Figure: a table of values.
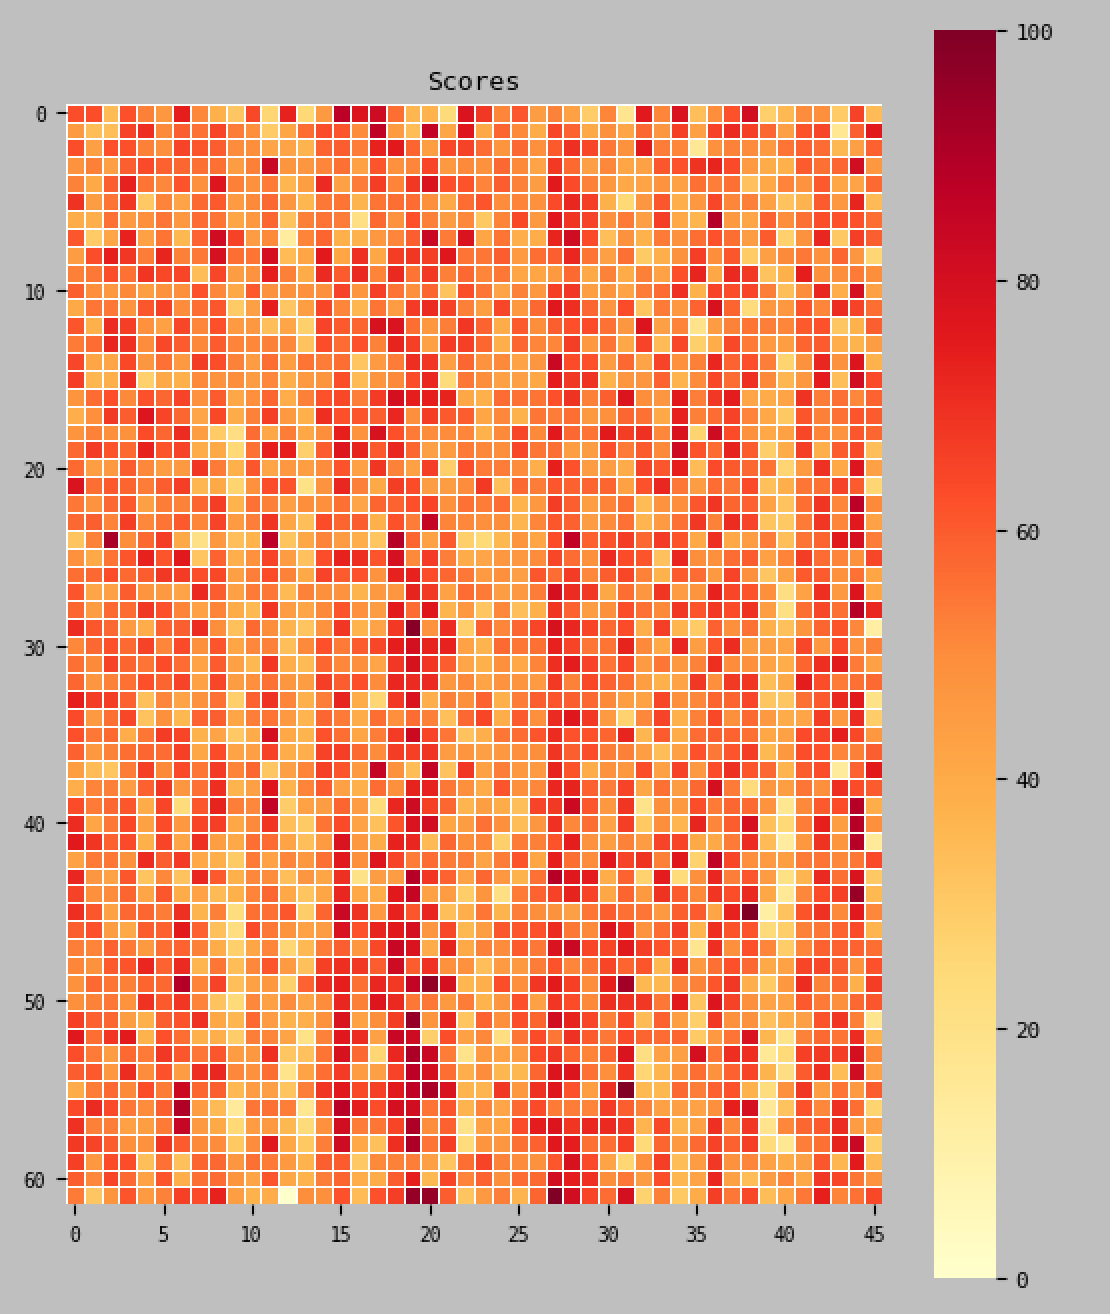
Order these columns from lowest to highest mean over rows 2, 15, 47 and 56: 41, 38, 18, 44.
41, 44, 38, 18
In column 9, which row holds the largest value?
7
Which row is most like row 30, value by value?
16
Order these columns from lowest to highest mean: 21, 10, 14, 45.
45, 10, 21, 14
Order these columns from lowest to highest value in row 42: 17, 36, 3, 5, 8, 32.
8, 3, 5, 32, 17, 36
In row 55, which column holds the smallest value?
39
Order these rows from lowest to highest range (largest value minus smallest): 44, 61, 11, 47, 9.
9, 11, 47, 44, 61
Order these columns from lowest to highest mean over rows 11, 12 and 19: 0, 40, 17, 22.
40, 0, 22, 17
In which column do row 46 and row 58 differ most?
17
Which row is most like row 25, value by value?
48
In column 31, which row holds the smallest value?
0
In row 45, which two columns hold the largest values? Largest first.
38, 15
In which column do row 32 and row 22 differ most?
44
